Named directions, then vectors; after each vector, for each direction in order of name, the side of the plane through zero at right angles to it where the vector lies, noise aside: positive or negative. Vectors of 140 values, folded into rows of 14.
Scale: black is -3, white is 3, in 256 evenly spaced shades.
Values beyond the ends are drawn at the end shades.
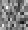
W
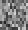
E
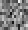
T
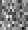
negative, negative, positive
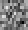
positive, positive, positive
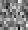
negative, positive, negative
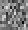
positive, positive, positive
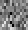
negative, positive, positive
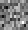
negative, negative, negative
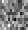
negative, negative, positive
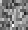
positive, positive, negative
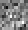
negative, negative, negative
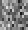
negative, negative, positive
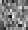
positive, positive, negative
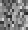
positive, positive, negative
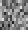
positive, positive, negative
